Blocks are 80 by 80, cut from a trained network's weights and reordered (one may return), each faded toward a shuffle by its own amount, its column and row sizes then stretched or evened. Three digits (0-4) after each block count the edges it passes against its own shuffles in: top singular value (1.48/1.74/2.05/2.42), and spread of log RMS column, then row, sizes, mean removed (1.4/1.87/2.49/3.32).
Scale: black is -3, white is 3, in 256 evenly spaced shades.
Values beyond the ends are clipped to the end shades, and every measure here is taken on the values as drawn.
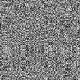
3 2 0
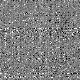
0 1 3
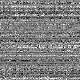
4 0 4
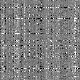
3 3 3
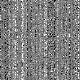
3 4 1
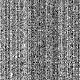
4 2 1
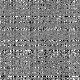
3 1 4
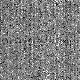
1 1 1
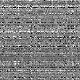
4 1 4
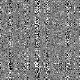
2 4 3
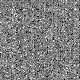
0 0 1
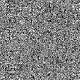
1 1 1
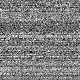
3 0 2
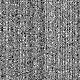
3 0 1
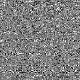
1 0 3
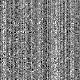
4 3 1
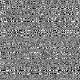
3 0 4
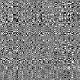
3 3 4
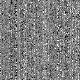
1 3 0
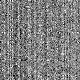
3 1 1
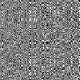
4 4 2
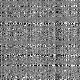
3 0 4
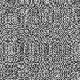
4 0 0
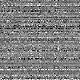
4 1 4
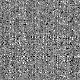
1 1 2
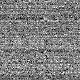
2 0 1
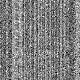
4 0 0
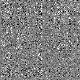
0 3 2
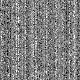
3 3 0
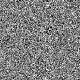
0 1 0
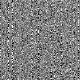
0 4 0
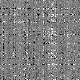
2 3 3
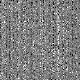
1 3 0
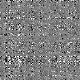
0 3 4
